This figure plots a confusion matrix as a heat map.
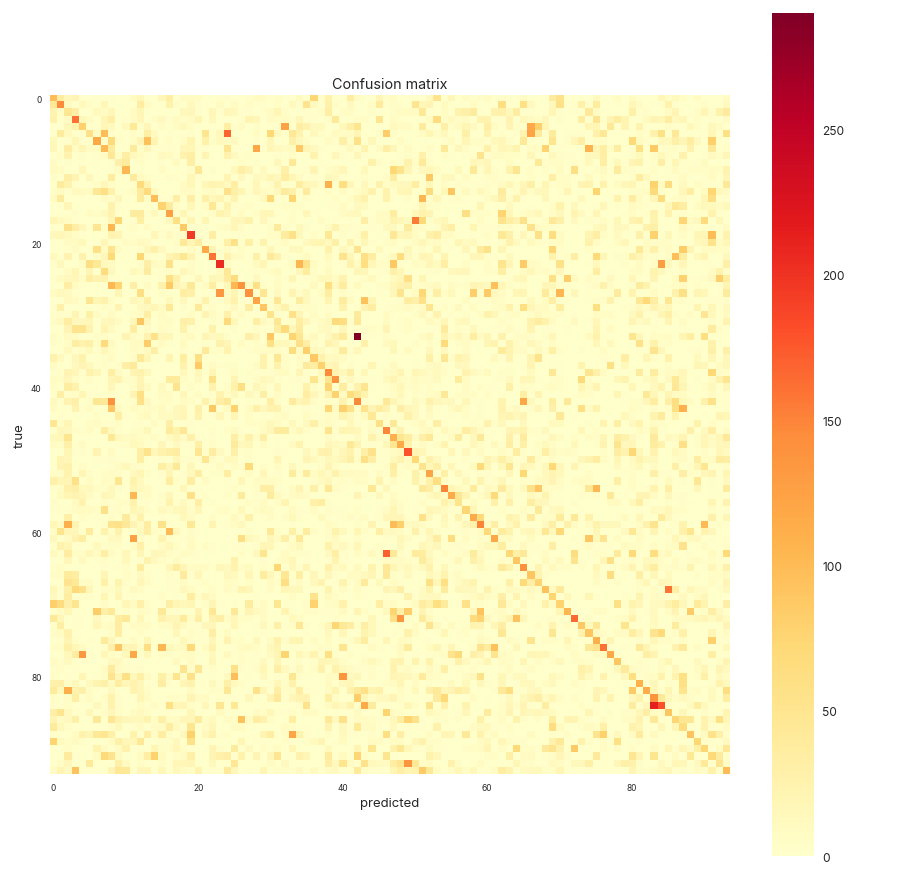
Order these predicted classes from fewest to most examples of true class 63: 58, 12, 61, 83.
61, 12, 58, 83
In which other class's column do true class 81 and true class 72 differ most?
48
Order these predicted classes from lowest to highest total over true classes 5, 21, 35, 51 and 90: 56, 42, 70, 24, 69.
56, 70, 42, 24, 69
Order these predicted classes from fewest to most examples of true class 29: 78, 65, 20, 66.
78, 66, 20, 65
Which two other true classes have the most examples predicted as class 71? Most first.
25, 42
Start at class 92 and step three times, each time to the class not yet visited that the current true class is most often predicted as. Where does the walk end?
40
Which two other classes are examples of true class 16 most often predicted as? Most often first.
62, 57
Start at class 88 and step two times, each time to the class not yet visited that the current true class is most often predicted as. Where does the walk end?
42
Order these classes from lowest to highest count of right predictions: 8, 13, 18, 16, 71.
8, 13, 18, 71, 16
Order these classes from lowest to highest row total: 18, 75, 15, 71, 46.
15, 75, 18, 46, 71
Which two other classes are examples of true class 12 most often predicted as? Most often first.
38, 83
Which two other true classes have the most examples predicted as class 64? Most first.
72, 90
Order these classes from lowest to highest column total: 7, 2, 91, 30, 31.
30, 31, 7, 91, 2
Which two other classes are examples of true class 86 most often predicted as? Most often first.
26, 49
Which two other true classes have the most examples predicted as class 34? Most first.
23, 7
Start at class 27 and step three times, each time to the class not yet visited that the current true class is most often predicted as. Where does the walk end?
83
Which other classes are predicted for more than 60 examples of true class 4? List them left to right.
32, 66, 67
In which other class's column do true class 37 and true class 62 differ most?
20
